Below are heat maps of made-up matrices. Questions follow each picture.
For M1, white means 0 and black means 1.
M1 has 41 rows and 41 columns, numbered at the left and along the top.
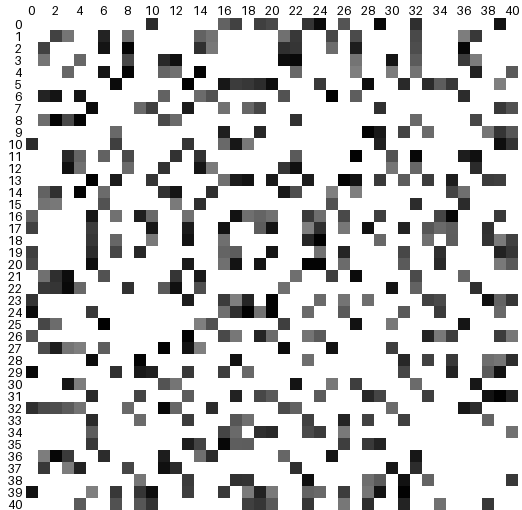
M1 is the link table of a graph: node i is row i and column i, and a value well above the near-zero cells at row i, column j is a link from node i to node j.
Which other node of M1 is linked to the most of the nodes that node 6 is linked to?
node 14
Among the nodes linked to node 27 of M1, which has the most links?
node 13
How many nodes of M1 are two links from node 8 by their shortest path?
10
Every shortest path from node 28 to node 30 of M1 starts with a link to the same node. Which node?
node 40
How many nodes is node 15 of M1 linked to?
8
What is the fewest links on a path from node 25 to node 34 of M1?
4
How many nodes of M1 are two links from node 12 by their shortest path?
9
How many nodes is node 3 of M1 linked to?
12
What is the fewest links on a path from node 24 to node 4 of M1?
3
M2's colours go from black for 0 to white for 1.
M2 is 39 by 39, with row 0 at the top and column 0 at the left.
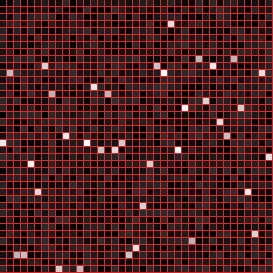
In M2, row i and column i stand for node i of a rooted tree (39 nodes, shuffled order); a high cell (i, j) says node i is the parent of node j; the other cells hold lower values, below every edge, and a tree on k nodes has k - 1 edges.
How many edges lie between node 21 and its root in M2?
2
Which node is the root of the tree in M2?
10
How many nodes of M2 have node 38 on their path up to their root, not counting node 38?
9
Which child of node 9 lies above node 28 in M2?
22
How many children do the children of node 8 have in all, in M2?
1
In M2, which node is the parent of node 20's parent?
14
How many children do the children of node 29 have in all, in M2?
3
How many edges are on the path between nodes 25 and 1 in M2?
4
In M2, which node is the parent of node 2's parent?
33
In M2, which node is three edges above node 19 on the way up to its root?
34
